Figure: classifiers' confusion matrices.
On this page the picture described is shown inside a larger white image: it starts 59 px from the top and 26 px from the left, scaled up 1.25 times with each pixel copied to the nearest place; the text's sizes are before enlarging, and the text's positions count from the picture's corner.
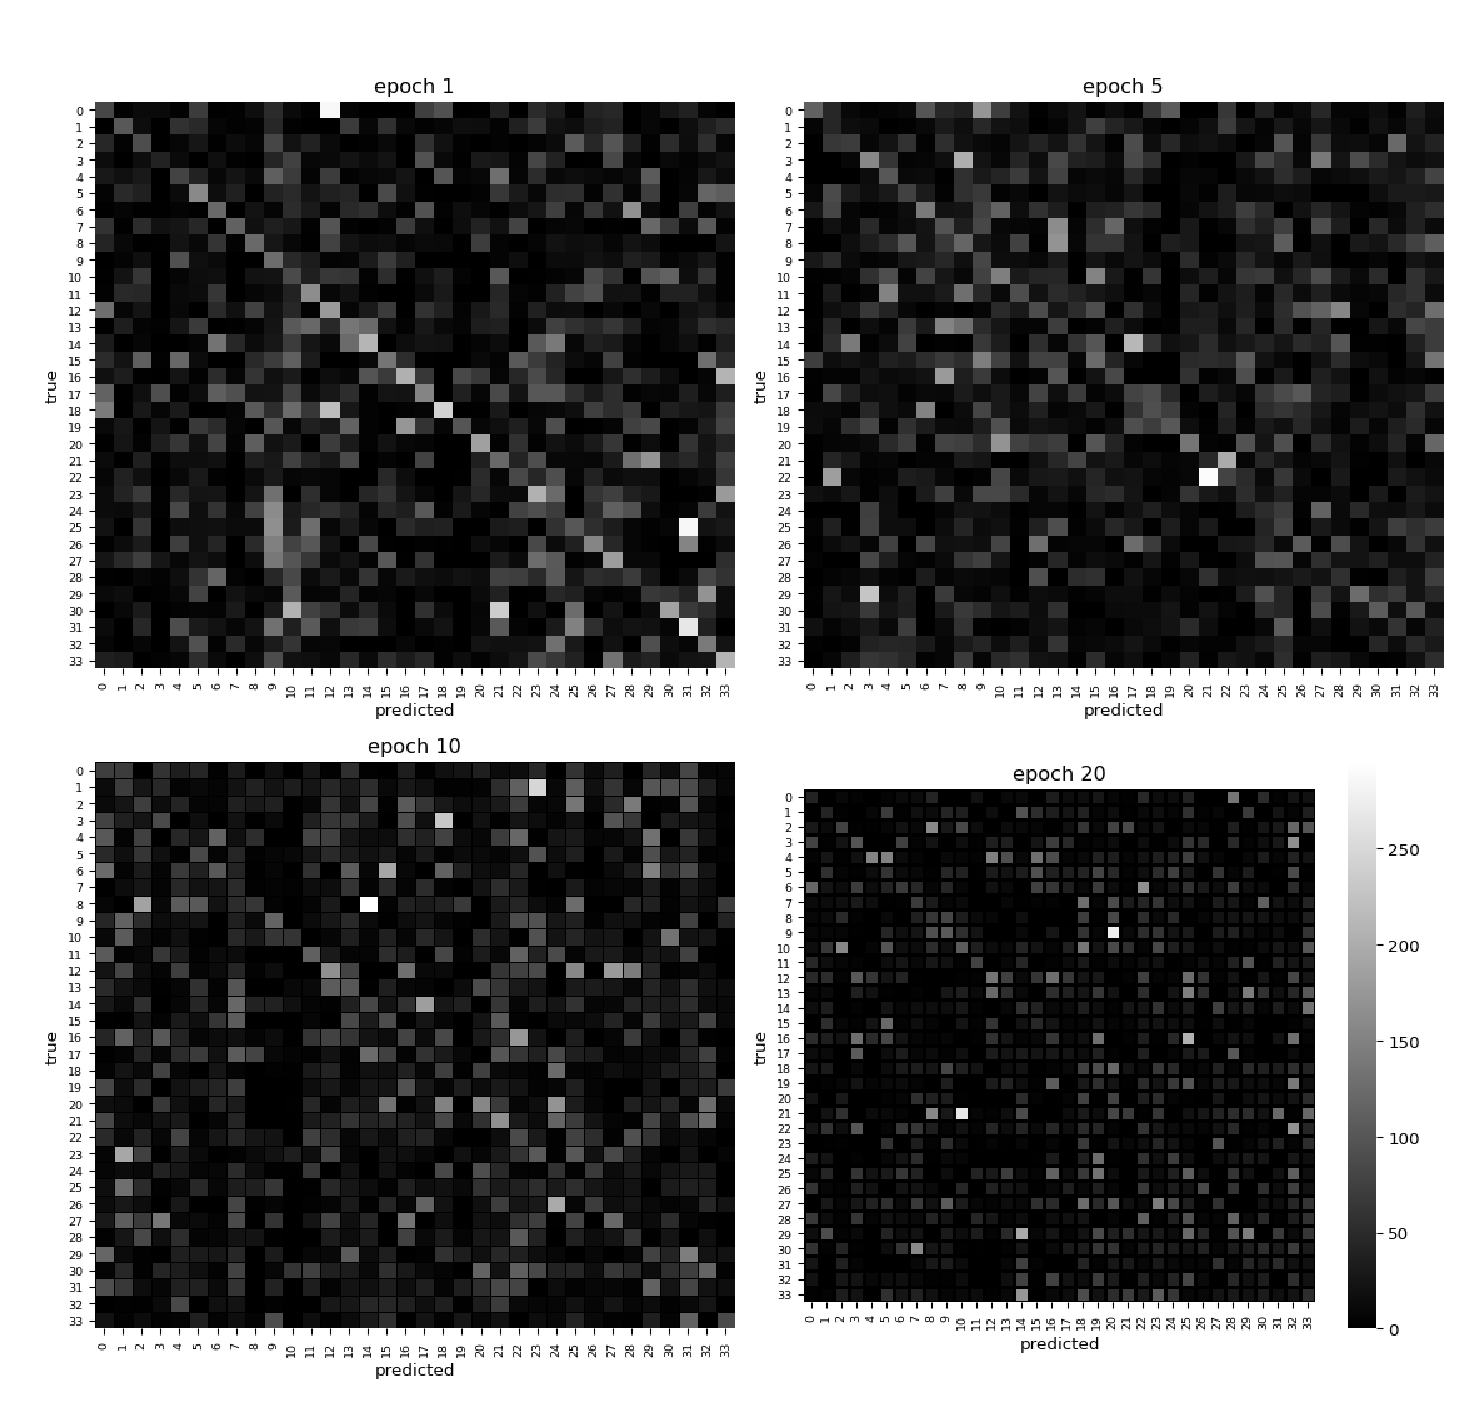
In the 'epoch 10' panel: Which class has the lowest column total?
10
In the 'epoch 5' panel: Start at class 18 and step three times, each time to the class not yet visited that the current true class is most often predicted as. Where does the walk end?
15
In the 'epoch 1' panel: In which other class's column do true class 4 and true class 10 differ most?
30
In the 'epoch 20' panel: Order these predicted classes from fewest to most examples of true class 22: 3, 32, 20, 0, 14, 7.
20, 0, 14, 7, 3, 32
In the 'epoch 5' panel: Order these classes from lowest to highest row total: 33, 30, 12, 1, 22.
1, 33, 30, 22, 12
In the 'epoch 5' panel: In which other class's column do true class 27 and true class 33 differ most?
24
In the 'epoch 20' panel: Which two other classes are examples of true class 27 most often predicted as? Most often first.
23, 18
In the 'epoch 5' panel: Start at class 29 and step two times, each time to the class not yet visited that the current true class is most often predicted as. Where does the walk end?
8
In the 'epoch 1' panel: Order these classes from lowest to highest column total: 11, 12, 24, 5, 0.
0, 5, 11, 12, 24
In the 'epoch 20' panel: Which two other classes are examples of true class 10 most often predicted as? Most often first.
2, 18
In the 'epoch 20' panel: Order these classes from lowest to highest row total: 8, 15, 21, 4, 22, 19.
15, 8, 19, 22, 4, 21
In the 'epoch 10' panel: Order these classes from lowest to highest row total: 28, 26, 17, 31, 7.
7, 28, 26, 31, 17
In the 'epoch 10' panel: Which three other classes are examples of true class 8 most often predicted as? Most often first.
14, 2, 25
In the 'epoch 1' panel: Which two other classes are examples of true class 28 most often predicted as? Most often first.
6, 24
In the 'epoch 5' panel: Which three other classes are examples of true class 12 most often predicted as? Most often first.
28, 33, 27
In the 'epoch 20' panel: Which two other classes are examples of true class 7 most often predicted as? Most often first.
18, 30
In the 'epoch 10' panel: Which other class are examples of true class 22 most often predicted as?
28
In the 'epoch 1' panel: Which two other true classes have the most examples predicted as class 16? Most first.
19, 7
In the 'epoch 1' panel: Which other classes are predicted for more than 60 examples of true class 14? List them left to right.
6, 10, 13, 23, 24
